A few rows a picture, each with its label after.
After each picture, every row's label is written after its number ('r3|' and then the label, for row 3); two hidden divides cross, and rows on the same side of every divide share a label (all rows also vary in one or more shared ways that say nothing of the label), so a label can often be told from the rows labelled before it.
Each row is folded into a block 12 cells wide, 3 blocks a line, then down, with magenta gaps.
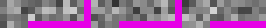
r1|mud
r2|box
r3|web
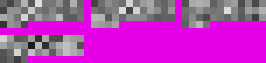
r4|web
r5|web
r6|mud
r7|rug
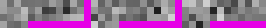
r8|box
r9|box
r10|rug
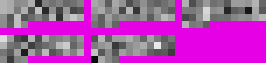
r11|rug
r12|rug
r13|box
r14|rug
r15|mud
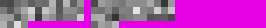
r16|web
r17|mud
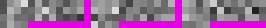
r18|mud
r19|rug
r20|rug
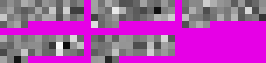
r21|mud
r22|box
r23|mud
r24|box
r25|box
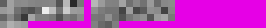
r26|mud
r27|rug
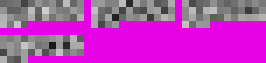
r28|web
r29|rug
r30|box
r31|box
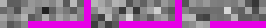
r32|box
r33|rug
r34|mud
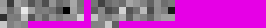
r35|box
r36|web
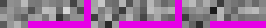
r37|mud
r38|rug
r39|rug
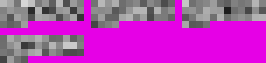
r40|rug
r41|mud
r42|box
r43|mud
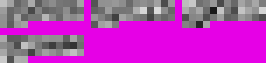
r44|rug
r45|mud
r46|rug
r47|box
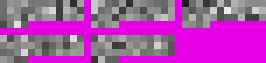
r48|mud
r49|rug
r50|web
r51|box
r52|mud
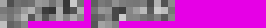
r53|box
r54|mud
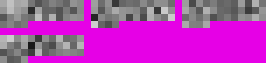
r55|rug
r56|box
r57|box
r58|rug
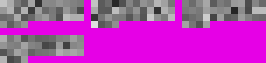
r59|rug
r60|box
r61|box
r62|box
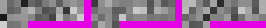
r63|box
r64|mud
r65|rug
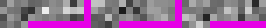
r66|mud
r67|rug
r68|mud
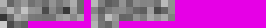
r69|box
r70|box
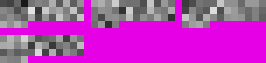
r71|web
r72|rug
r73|web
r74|rug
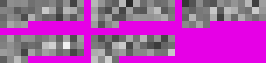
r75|mud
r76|rug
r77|web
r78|mud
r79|web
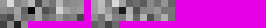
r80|rug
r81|rug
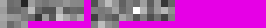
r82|box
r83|mud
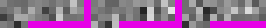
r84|box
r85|box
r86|mud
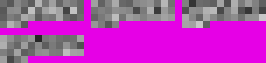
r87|web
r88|box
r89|web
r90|rug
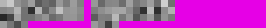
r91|rug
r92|box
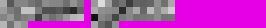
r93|box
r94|rug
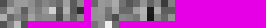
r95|mud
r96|mud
